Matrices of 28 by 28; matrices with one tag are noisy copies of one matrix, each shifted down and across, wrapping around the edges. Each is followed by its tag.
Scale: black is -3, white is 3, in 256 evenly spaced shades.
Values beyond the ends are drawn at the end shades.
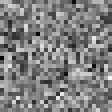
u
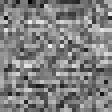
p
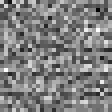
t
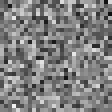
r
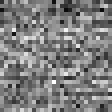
p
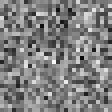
r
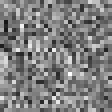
u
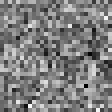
u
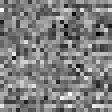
p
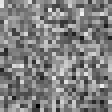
r
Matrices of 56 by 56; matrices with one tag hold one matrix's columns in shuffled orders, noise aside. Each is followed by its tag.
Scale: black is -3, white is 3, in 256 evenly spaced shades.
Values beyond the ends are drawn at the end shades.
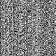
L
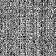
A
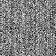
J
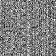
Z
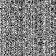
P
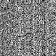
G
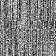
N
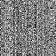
Z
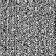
G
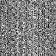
Z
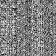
P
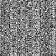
Z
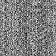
L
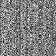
J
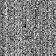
Z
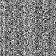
L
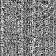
P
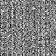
Z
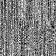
N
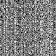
P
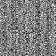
J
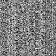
L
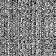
A
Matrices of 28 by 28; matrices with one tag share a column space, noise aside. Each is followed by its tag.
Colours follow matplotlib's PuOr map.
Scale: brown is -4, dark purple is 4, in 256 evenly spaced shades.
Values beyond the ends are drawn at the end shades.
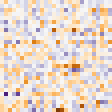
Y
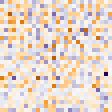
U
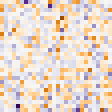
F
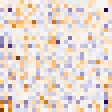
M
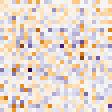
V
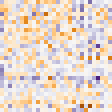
U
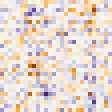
Y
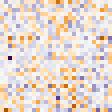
F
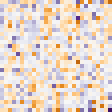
F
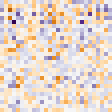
U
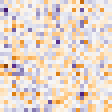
Y
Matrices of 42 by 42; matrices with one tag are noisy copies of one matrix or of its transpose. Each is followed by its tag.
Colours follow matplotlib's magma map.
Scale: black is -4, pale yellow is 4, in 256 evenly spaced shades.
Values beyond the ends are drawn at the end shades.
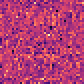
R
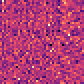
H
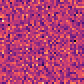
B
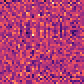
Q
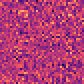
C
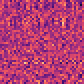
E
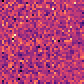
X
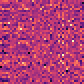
E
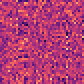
C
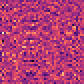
Q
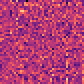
C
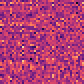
H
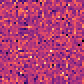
C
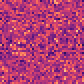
R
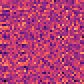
E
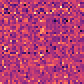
X
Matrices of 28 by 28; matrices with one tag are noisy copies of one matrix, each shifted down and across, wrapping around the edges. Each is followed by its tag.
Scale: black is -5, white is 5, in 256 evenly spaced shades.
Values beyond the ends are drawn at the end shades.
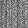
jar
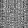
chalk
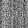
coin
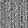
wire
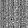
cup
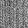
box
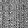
box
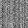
jar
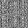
cup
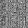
chalk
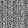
jar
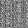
cup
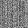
cup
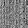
wire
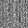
wire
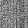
chalk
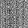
box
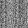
coin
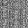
cup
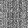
box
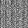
jar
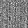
wire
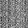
box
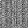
jar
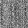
coin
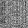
chalk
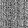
box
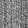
box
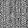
jar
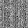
cup
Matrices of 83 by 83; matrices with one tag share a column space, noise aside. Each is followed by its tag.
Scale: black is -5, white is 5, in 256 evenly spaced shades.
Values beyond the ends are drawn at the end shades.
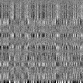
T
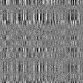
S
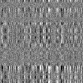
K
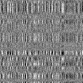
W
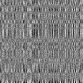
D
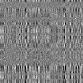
K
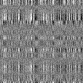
S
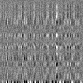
T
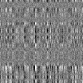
K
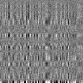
T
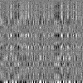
T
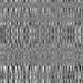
K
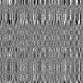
S
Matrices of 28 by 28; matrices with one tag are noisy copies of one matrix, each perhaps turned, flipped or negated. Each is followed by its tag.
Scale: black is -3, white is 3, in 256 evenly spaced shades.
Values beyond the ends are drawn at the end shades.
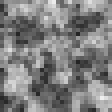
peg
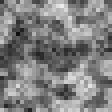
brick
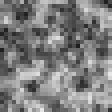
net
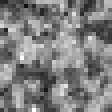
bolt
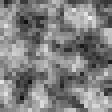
peg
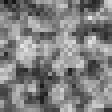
bolt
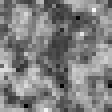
brick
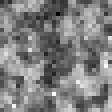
brick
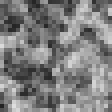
net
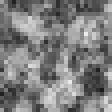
peg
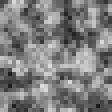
bolt
